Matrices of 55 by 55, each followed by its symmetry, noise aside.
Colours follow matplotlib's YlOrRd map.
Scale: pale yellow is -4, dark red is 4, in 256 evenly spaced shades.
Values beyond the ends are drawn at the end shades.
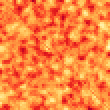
no symmetry.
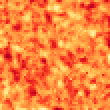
antisymmetric.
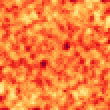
same after a half turn.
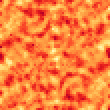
same after a half turn.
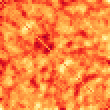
symmetric.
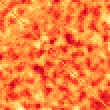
symmetric.
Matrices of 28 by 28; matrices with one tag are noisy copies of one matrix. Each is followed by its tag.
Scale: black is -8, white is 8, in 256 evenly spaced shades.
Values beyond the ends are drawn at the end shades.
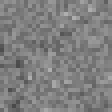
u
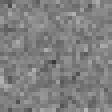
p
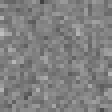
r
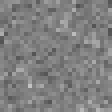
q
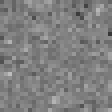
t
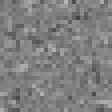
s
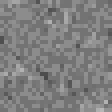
q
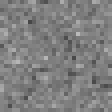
r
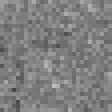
u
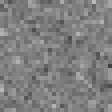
r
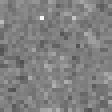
u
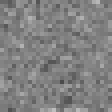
p
